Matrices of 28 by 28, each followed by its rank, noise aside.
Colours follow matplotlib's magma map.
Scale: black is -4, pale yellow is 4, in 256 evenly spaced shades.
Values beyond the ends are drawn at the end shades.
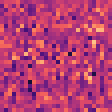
eight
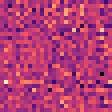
five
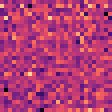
seven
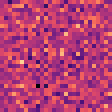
seven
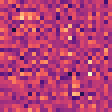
seven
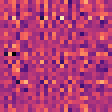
four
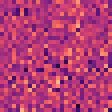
eight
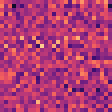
seven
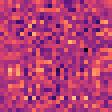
six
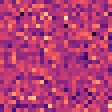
seven
